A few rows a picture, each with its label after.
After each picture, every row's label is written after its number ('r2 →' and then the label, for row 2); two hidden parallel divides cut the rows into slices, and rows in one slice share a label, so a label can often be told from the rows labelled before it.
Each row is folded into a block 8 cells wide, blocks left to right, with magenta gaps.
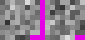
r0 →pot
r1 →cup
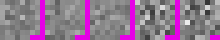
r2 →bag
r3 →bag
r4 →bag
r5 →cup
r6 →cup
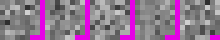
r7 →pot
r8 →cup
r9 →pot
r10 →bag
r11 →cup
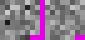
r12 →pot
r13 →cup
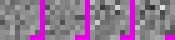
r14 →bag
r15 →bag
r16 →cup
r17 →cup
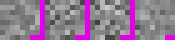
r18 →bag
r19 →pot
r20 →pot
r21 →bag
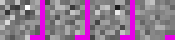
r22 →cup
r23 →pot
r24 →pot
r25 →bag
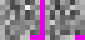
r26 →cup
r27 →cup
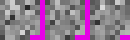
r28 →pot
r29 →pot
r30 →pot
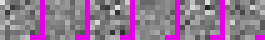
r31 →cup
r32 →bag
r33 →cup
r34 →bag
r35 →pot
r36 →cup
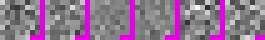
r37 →cup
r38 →cup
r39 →bag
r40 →bag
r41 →pot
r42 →cup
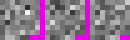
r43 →pot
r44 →cup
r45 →cup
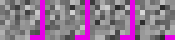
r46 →cup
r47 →pot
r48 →pot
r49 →pot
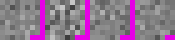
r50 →bag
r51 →pot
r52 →bag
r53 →bag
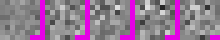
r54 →bag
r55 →pot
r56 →cup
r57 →pot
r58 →pot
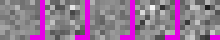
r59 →bag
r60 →cup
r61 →bag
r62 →pot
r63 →pot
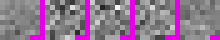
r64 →bag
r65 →cup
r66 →cup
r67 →pot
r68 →bag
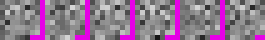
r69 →pot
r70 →cup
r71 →pot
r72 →pot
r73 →pot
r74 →pot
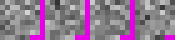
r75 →pot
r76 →cup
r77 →cup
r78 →pot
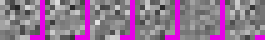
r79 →cup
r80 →pot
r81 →cup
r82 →pot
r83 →bag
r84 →pot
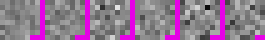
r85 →bag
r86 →bag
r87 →cup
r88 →bag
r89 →pot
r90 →pot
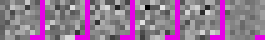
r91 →pot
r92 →cup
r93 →pot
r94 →cup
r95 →pot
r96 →bag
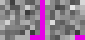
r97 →cup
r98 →cup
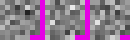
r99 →cup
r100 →cup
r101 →cup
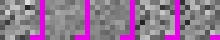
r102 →pot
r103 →bag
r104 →bag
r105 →pot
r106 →pot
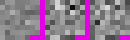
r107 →bag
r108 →pot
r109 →pot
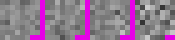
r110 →bag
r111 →bag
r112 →bag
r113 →pot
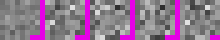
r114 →bag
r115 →cup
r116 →pot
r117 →pot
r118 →cup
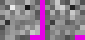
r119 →pot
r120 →pot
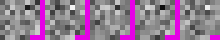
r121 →pot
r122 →cup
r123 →pot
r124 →pot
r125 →cup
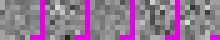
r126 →bag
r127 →pot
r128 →bag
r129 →cup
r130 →cup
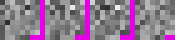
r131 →pot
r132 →cup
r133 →cup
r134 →pot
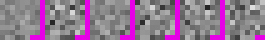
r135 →bag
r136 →pot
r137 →bag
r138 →pot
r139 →pot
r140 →cup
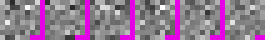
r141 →cup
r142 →pot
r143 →pot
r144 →cup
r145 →cup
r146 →cup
